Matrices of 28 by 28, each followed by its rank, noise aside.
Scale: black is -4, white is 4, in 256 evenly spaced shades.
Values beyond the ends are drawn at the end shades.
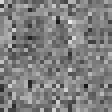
six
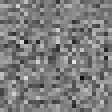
six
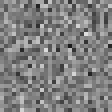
eight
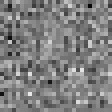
five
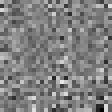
five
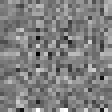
four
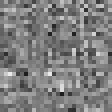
five
